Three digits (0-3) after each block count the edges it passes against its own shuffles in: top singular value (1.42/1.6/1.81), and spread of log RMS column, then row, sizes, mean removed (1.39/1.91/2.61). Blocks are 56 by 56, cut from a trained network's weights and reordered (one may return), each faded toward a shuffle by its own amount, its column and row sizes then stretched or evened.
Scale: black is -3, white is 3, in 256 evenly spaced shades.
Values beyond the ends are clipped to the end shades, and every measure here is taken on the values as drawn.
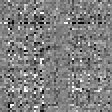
2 3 2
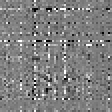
2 3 3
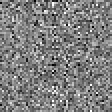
2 2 0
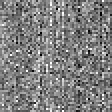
2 2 0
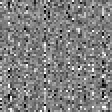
0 3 1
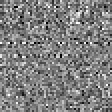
2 0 2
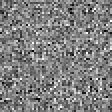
0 0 2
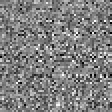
3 1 2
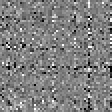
1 3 2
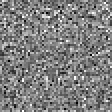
1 0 0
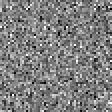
0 1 1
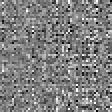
2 3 0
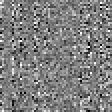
1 3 1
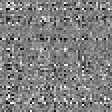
1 2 3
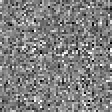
0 2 2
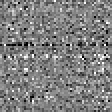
2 2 2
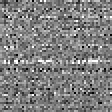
2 1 3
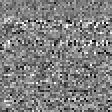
1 0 3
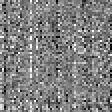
2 2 2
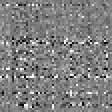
0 2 3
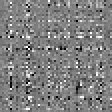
2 3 3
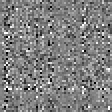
0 3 2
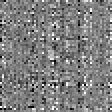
2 3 2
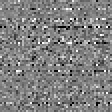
0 1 3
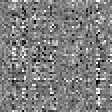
2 3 1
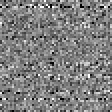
1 0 3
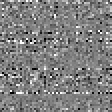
0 2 3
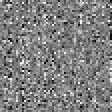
0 3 1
